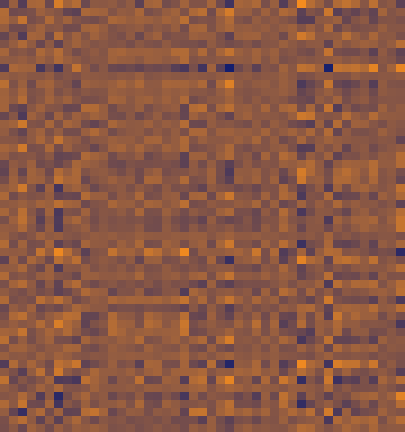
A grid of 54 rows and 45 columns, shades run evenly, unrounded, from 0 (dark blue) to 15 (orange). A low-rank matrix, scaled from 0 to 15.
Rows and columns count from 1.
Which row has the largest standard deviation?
9
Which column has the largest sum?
3
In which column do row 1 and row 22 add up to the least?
26
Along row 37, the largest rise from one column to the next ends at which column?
22
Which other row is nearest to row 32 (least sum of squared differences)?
41
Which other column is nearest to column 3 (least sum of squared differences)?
6
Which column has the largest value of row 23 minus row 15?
21
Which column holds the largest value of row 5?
34
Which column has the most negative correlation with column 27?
45
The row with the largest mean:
32
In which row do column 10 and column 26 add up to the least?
46
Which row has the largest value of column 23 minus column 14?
52
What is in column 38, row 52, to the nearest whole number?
4
